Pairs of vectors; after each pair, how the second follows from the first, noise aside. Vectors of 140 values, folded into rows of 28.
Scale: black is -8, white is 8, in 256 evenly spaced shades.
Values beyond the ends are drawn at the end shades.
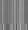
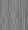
wrapped around, negated, shrunk.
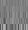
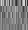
reversed, scaled up.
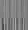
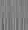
shrunk.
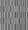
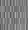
negated.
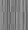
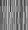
negated, scaled up.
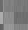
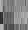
negated, scaled up.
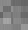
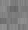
wrapped around, negated, shrunk.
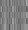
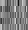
reversed, scaled up.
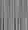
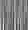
negated, scaled up.
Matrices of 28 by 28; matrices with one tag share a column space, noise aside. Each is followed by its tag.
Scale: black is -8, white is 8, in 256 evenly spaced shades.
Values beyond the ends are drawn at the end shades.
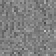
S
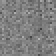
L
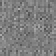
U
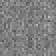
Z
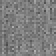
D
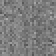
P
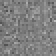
P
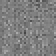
L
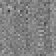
D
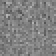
P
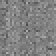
S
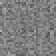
S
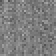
L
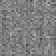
L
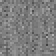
D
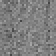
S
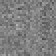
Z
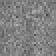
P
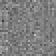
S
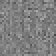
L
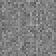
S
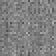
D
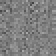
D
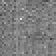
L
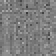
L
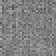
D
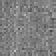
U
